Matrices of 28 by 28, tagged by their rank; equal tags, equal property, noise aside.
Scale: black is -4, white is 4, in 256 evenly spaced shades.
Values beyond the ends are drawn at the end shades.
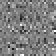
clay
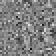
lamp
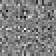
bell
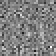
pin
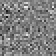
lamp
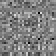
bell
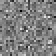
lamp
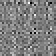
clay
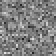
pin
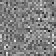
pin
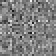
clay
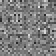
pin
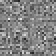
bell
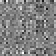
clay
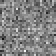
lamp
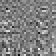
bell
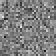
lamp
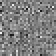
bell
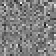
pin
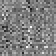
lamp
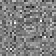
lamp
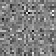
clay
